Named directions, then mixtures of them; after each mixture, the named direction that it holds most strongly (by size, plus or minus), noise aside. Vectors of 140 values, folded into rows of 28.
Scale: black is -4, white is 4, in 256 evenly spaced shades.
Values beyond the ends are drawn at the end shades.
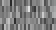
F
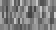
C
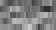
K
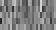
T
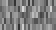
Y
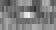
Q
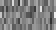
C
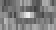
Q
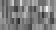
C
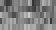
Q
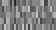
F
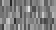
F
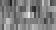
Q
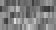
K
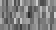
C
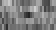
Q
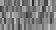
Y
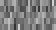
Y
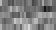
K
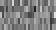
C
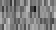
F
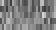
T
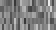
Y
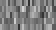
Y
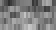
K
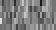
T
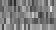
Y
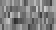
K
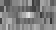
Q
